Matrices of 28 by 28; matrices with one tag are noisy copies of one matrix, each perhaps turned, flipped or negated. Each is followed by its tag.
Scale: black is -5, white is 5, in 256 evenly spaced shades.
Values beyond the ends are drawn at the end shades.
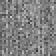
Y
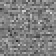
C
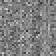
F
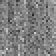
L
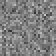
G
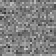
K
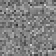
G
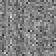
F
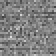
Y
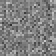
G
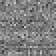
F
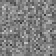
G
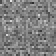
C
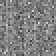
F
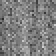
L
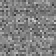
F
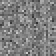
F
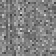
F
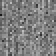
Y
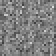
G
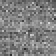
L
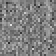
G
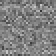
G
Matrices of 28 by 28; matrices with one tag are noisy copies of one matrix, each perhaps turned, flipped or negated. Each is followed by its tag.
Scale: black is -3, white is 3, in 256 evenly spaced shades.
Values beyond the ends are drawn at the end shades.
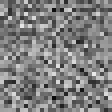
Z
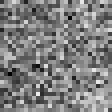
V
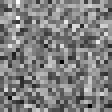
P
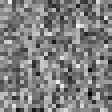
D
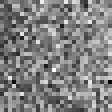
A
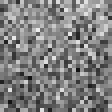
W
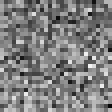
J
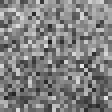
W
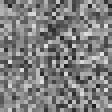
Z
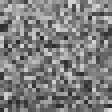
A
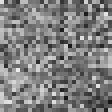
V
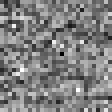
D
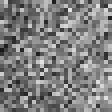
W
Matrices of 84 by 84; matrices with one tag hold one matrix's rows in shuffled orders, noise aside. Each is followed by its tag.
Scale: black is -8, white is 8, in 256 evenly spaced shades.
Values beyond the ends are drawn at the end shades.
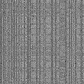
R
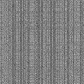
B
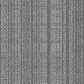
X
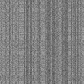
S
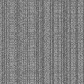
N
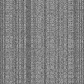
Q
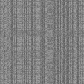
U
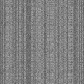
Q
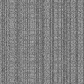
N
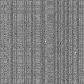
U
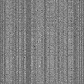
Q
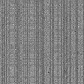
N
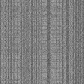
X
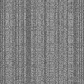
Q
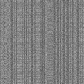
U
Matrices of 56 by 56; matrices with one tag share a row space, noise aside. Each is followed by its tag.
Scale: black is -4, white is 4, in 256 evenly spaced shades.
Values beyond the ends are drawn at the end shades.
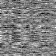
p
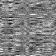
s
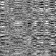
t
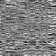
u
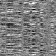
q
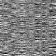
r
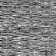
p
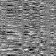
q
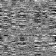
r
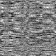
s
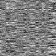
u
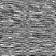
s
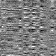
q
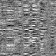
q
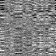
t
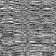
s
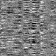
q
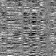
q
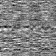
p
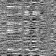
q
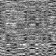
u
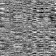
t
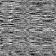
s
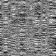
r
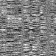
q
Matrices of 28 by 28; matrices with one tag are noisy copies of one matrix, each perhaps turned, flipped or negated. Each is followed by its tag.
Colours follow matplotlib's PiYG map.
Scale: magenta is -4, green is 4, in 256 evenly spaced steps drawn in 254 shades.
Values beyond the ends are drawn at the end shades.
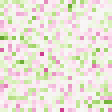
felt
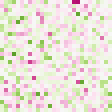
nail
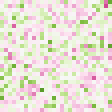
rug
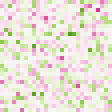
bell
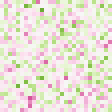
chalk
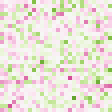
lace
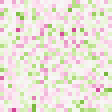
bell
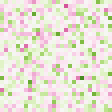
nail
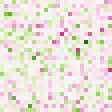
lace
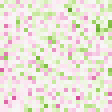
chalk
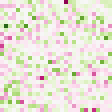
felt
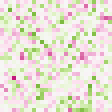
nail
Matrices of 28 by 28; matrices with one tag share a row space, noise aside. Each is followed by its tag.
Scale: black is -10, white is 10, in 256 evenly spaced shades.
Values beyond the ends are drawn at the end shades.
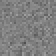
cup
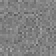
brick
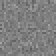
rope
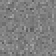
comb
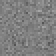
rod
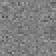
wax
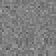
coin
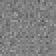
coin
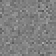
coin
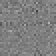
brick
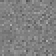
cup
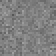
wax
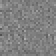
brick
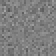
comb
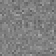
rod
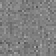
brick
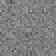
rope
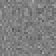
rod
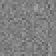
cup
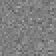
rod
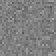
rod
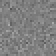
coin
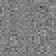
coin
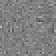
rod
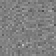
rod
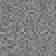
comb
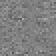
wax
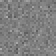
brick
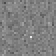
comb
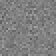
rope
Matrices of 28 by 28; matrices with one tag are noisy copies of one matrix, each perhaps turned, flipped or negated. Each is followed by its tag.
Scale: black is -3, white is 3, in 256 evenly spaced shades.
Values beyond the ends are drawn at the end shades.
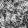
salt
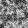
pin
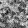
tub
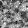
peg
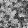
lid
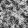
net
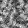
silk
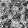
peg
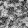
peg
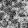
lid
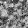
peg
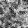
lid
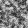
net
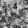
lid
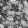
pin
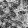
lid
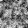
pin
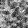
lid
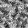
silk
